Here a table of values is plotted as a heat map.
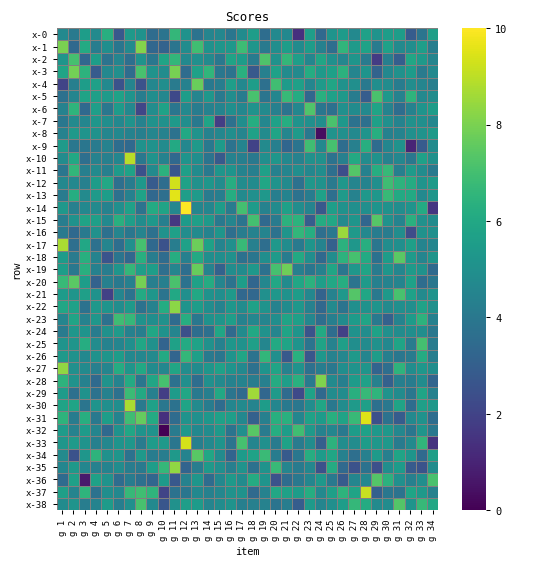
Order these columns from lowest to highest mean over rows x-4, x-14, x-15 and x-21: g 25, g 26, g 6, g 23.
g 23, g 6, g 26, g 25
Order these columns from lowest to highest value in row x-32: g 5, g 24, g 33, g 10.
g 10, g 5, g 24, g 33
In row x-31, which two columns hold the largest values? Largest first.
g 28, g 8
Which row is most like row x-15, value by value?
x-5
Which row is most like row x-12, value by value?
x-13
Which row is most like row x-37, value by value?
x-31
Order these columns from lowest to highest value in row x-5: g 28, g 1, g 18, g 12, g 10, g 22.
g 28, g 1, g 10, g 12, g 22, g 18
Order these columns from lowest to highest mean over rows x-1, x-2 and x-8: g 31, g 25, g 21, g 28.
g 31, g 25, g 28, g 21
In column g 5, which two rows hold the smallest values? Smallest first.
x-21, x-18
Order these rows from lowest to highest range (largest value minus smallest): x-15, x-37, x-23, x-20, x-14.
x-23, x-20, x-15, x-37, x-14
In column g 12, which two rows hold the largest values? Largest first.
x-14, x-33
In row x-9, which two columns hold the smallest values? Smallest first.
g 32, g 18
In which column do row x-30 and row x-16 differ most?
g 7
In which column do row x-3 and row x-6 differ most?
g 8
